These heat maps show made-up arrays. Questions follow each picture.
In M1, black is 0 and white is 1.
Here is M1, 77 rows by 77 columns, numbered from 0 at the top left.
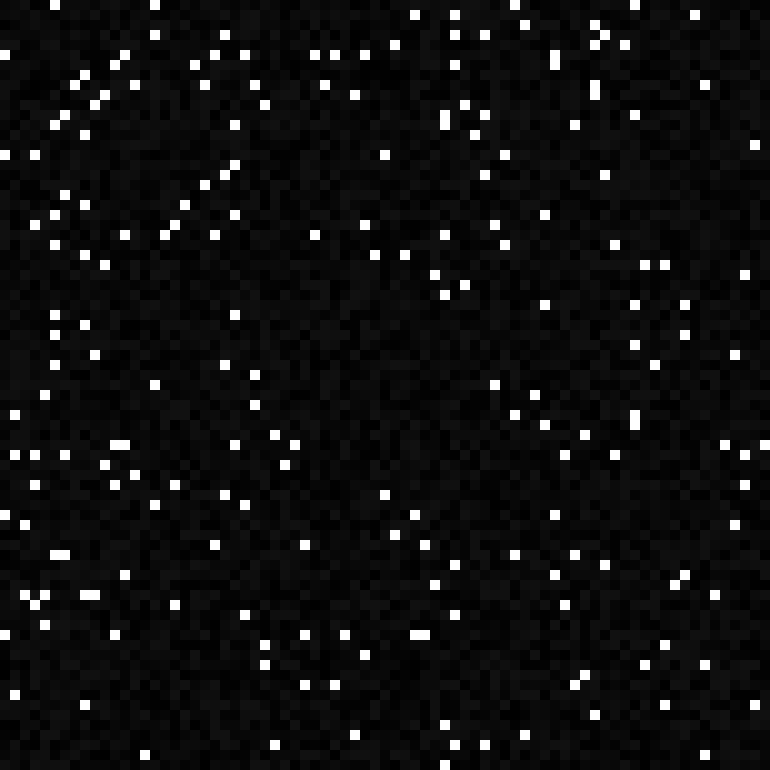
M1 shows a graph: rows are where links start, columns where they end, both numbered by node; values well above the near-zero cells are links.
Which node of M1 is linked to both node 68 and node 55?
node 57
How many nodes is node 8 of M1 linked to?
7
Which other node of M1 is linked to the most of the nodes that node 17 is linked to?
node 3
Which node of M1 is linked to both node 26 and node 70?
node 66
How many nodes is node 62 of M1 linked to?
1
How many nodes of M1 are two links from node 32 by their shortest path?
6
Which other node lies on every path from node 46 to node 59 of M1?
node 10
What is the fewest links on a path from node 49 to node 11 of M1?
4
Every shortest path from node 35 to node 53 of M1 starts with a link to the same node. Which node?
node 9
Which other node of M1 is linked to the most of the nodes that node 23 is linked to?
node 5
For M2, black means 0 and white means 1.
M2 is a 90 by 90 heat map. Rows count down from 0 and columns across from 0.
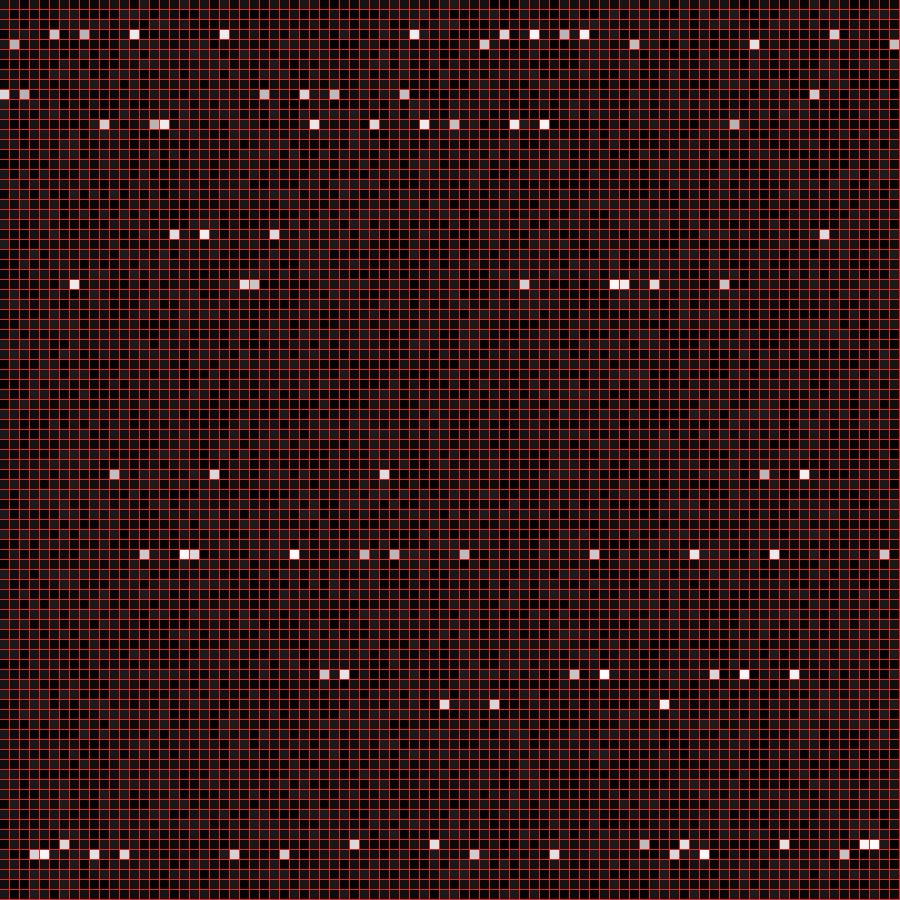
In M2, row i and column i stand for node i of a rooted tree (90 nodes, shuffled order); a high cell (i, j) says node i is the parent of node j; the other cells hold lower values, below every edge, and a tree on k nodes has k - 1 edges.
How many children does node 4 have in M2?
5
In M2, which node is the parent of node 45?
12
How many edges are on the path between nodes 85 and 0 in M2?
2
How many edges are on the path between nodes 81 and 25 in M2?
4
